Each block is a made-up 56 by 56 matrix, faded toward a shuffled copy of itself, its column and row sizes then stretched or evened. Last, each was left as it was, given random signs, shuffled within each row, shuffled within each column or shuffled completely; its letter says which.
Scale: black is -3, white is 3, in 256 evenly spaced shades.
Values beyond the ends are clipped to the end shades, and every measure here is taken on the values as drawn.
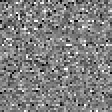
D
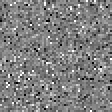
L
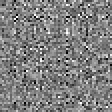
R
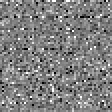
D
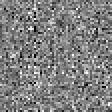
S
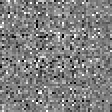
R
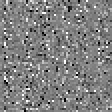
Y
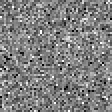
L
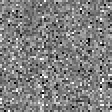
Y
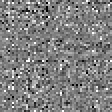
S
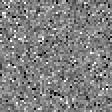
L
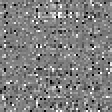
R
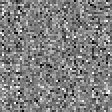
Y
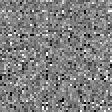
R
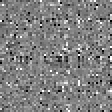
R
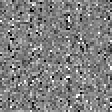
Y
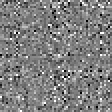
R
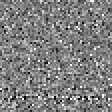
D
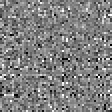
R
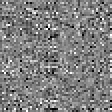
R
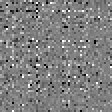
R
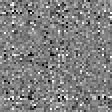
S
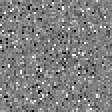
L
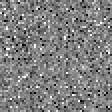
L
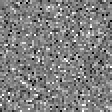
L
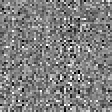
R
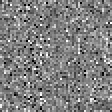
Y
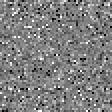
D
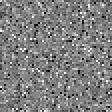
L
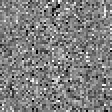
Y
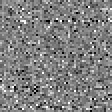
D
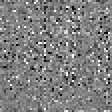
S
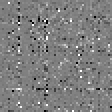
S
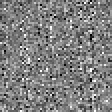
Y
